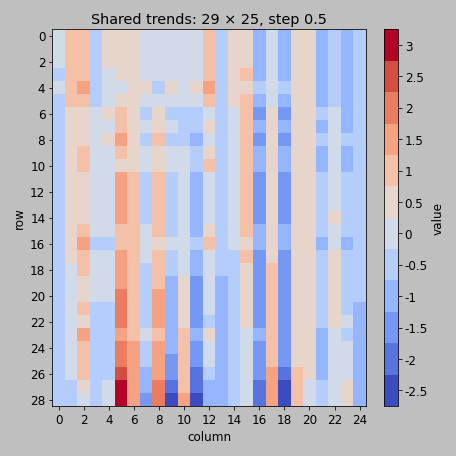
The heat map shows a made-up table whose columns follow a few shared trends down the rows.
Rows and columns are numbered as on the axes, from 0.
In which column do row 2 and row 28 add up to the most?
5
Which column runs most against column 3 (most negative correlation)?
10
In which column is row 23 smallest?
18
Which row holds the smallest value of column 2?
28
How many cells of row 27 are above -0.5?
12
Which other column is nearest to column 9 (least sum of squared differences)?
11
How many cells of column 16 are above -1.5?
12
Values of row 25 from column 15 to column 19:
0 -1.5 1 -1.5 0.5
